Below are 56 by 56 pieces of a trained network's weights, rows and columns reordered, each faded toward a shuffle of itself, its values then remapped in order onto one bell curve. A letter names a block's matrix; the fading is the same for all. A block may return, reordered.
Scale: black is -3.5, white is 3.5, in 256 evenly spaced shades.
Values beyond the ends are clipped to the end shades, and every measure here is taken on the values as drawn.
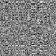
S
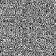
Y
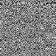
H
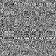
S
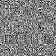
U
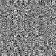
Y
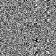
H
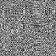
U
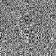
H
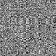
U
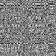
S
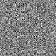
Y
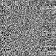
H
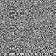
S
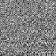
U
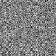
U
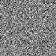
Y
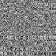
S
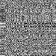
S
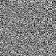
U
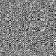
U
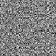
U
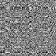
S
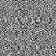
U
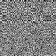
S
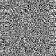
Y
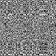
S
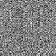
Y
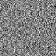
U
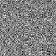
Y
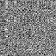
Y
